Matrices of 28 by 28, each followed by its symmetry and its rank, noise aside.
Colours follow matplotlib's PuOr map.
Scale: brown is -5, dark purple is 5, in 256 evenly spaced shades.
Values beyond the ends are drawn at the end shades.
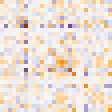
symmetric, rank three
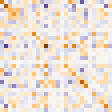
symmetric, rank four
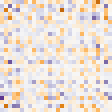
antisymmetric, rank four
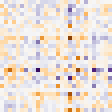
antisymmetric, rank four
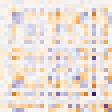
symmetric, rank two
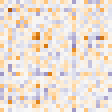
symmetric, rank four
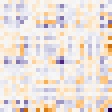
symmetric, rank three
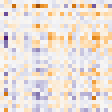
antisymmetric, rank two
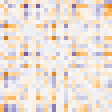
antisymmetric, rank two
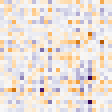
no symmetry, rank three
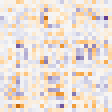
no symmetry, rank four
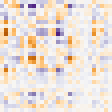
antisymmetric, rank two
